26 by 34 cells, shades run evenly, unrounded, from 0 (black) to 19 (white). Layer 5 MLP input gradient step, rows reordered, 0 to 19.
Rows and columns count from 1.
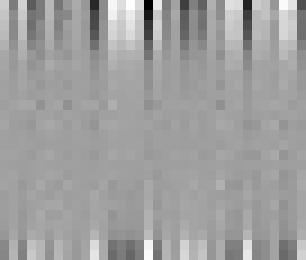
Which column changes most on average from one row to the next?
17
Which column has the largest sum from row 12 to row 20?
25
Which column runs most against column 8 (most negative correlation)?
20
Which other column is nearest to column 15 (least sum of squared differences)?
13
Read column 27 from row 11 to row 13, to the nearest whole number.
12 12 12
